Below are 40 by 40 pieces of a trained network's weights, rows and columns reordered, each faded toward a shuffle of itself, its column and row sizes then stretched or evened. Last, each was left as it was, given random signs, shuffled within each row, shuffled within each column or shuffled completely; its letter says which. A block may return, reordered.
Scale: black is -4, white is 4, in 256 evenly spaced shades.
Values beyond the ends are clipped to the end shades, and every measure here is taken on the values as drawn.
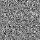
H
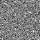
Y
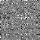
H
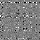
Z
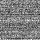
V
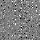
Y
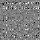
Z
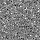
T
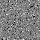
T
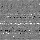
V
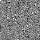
Y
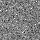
T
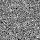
T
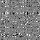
Z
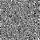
Y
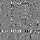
Z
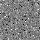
T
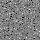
T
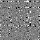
Z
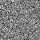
T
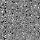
Y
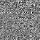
H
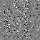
Y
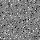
T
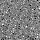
T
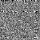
H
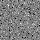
T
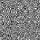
Z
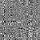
Z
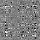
Z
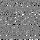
V
